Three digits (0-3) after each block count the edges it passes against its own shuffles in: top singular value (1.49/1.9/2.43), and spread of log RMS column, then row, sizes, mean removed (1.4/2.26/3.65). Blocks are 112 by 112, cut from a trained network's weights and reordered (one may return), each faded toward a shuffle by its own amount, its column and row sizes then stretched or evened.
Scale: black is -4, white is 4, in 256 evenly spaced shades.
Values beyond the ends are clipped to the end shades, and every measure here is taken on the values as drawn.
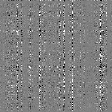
1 3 2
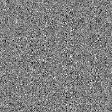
1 2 1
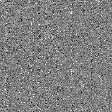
1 2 0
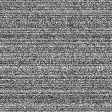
3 0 1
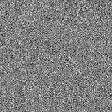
2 0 0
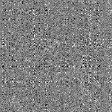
0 2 2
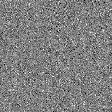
1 1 0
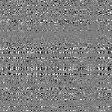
3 2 3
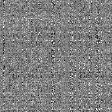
1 3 1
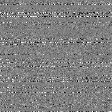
1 0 3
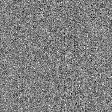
0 1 0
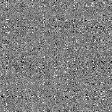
0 2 2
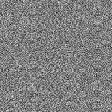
3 0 0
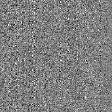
0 2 1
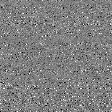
0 0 2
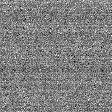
1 1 0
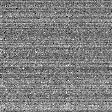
3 1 1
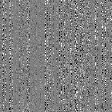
0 3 0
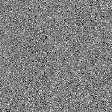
1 1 1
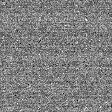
1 1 0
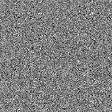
1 1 1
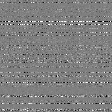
2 0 3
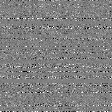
0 0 3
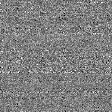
0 1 2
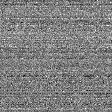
2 0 2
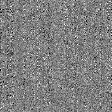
0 2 1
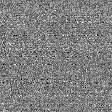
0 1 2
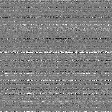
3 1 3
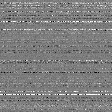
3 0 3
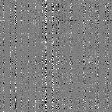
1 3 2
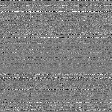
1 0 3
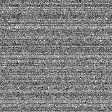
3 1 1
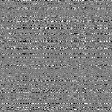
3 1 3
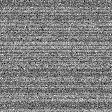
3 0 0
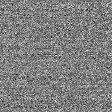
0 1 1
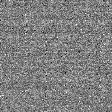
0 1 0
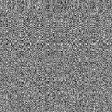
3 2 1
